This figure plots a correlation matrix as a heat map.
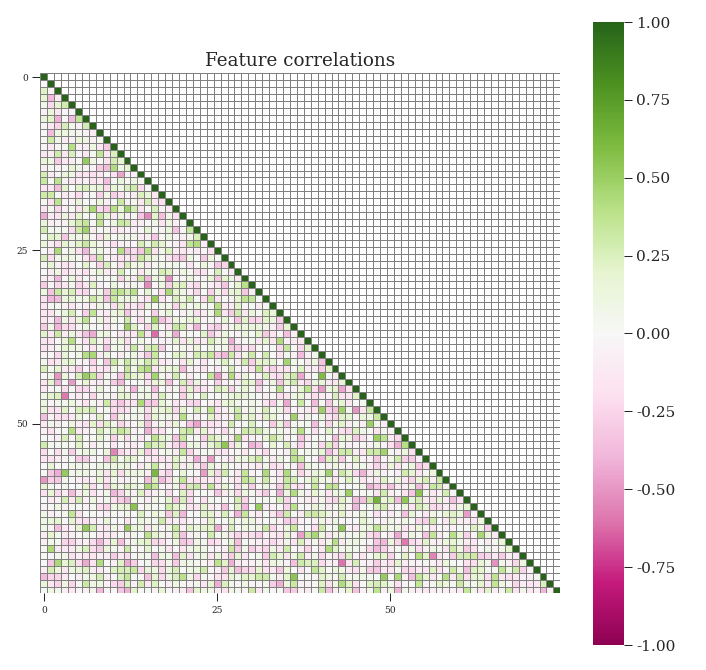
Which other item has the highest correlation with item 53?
26
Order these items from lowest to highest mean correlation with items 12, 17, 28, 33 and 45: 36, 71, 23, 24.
71, 23, 24, 36
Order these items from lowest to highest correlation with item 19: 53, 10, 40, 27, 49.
53, 49, 27, 40, 10
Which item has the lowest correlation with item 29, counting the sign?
18
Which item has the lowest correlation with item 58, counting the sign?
0
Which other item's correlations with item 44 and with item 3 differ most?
4
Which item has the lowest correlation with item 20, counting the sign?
15
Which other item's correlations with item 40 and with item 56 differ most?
48
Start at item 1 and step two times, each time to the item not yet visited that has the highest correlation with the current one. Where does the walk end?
41
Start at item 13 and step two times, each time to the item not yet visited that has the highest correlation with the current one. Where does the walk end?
31
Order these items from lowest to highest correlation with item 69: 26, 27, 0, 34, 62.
27, 26, 0, 34, 62
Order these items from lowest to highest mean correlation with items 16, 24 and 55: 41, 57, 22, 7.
22, 7, 41, 57
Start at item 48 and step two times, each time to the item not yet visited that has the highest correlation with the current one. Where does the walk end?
52
